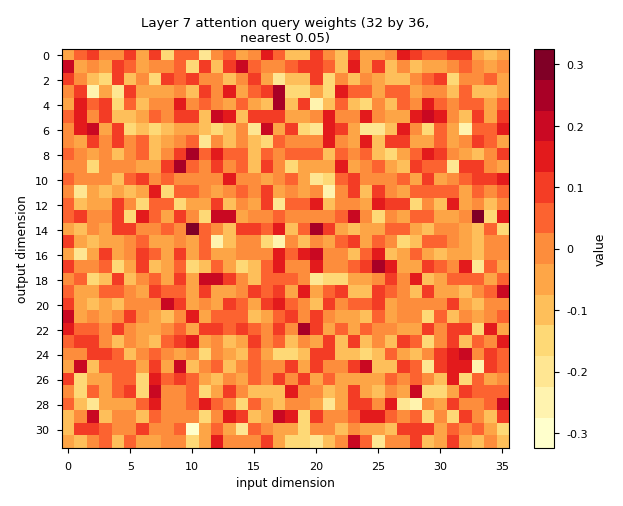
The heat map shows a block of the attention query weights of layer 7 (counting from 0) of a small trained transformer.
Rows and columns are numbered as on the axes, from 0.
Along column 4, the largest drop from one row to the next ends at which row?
3
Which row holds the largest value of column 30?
5
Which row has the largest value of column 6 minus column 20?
10
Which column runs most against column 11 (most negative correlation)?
2
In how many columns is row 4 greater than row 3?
20
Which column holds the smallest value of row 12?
17
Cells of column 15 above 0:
13
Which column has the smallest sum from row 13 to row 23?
33
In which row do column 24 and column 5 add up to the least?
6
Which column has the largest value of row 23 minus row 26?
1
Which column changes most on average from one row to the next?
29
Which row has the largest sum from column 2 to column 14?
14
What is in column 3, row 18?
-0.1
